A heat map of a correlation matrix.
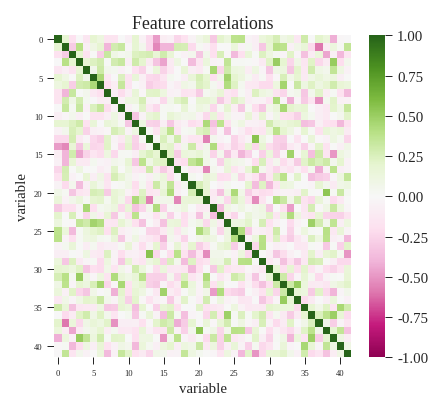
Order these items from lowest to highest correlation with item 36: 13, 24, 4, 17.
17, 13, 4, 24
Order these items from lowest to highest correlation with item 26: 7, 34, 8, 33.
33, 34, 7, 8
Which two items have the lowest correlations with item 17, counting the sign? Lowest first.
21, 37
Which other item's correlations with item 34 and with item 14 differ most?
32
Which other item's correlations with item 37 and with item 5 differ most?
1
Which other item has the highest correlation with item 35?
40
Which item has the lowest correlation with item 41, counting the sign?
28
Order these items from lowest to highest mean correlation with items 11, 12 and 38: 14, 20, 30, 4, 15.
14, 4, 15, 30, 20
